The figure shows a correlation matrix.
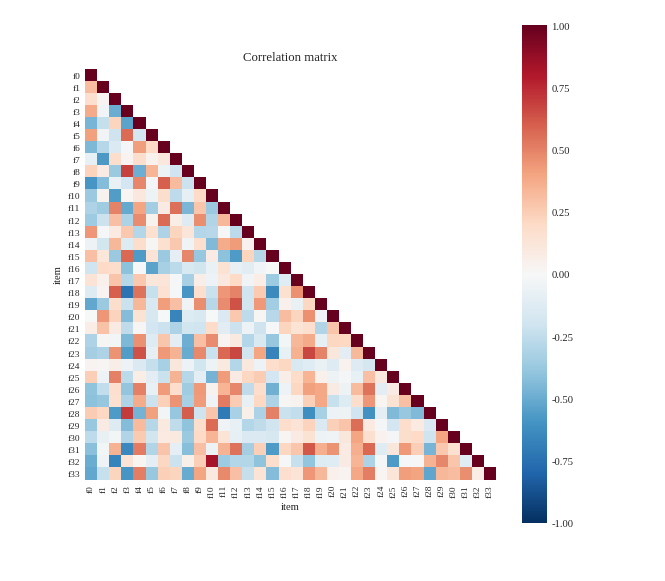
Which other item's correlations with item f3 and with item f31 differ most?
f18
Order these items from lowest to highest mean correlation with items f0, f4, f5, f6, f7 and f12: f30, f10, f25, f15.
f15, f10, f30, f25
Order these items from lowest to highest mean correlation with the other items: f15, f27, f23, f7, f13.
f15, f13, f7, f27, f23
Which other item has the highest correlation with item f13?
f0
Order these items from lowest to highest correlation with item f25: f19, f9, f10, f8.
f10, f8, f9, f19
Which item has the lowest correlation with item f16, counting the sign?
f5
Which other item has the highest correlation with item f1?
f20
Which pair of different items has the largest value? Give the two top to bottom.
f10, f32
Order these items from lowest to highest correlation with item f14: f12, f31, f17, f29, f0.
f29, f0, f17, f31, f12
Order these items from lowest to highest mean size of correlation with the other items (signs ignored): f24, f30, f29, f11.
f24, f30, f29, f11
